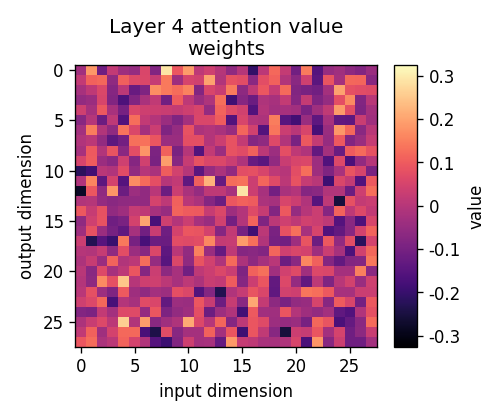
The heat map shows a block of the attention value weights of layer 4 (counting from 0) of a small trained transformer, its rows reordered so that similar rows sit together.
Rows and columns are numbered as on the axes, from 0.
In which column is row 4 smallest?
16
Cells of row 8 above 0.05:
12
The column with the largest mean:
27
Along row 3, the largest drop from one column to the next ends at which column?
14
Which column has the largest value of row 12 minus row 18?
15
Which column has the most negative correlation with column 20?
13
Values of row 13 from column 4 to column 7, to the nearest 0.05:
-0.05 -0.05 -0.05 0.05
